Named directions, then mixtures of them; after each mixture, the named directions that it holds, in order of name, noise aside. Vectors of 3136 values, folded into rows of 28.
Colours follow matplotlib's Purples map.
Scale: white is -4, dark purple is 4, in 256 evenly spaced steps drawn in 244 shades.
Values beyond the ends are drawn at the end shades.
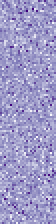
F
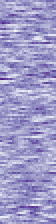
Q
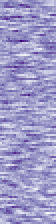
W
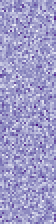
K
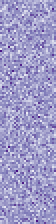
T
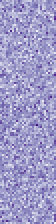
K.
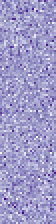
F.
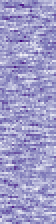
K, W.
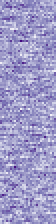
F, K, W.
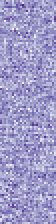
F, K, W.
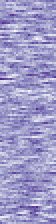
Q.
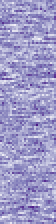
K, Q.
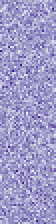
T.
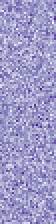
F, K, T.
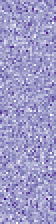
F, K.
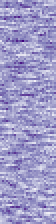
W.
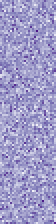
K.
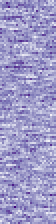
F, W.
